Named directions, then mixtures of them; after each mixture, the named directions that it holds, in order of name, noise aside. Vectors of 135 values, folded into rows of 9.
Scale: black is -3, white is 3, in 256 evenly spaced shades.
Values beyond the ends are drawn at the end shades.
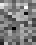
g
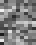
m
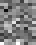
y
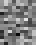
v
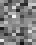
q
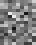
g, q, y.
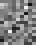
g, y.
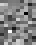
g, m, y.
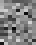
g, m, q.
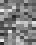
m.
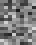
q, y.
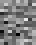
v.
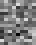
q, v.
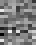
m, q, v.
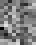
q, y.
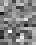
g, v.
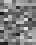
v, y.
